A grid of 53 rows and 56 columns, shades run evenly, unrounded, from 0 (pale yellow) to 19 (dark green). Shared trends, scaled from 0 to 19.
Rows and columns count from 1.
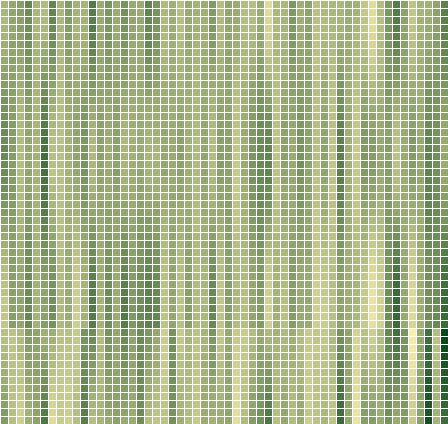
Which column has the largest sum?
56
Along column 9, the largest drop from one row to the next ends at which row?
42
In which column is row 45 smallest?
52
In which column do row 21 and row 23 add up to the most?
6
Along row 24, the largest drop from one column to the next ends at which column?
7
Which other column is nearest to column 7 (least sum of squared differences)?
20
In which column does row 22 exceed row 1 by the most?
34
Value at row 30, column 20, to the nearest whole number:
9
